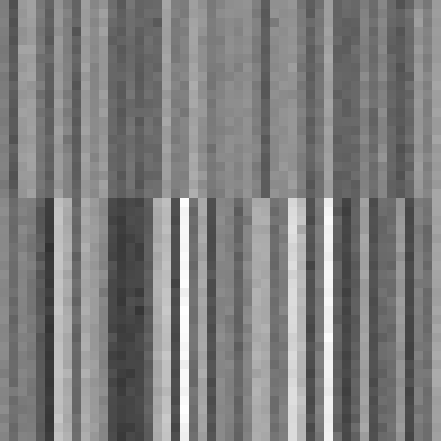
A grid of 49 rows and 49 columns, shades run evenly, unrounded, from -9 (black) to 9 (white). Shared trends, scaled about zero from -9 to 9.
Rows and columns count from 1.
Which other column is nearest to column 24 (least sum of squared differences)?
20
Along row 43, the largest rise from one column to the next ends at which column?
21
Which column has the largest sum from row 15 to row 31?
37
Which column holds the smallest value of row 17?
45
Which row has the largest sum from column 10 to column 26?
2
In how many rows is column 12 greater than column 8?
22
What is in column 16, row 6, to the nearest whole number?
-2
